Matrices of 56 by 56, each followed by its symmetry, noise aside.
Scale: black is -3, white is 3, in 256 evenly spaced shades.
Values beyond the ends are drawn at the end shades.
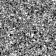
antisymmetric.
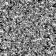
same after a half turn.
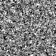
antisymmetric.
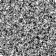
symmetric.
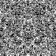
mirrored left to right.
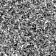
symmetric.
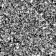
symmetric across the other diagonal.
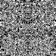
mirrored left to right.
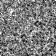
symmetric.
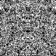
mirrored left to right.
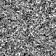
same after a half turn.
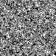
antisymmetric.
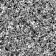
symmetric across the other diagonal.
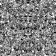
mirrored left to right.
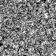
symmetric.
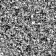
symmetric across the other diagonal.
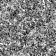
symmetric.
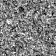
antisymmetric.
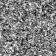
antisymmetric.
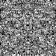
mirrored left to right.
